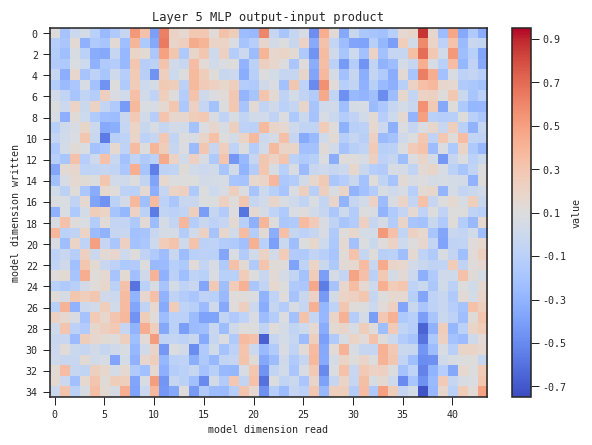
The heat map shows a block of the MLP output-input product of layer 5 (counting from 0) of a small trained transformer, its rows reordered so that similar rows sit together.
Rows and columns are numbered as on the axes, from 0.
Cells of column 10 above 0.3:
7
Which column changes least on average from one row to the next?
27
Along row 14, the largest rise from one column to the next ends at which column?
11
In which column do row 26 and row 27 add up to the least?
8
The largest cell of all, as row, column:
0, 37
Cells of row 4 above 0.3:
4
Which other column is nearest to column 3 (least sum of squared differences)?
30
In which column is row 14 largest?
22
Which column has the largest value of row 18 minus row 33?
21
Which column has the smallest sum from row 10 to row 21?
10
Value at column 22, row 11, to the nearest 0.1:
0.4
